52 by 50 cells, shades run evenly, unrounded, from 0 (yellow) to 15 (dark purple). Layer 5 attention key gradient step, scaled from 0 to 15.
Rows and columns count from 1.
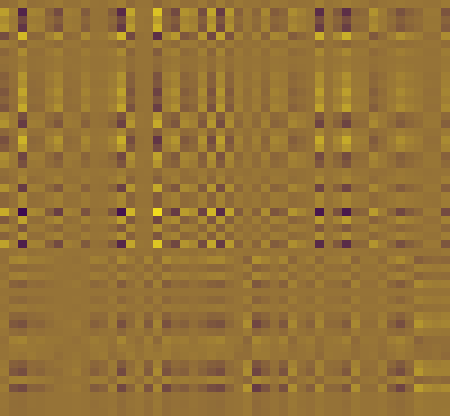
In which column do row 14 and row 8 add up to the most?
18
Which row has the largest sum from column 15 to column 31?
49
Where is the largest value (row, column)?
27, 3
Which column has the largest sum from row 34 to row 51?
29
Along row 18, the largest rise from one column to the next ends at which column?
15
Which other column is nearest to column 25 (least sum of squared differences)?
39
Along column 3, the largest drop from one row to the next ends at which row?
28
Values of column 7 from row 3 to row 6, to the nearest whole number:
9 10 5 8
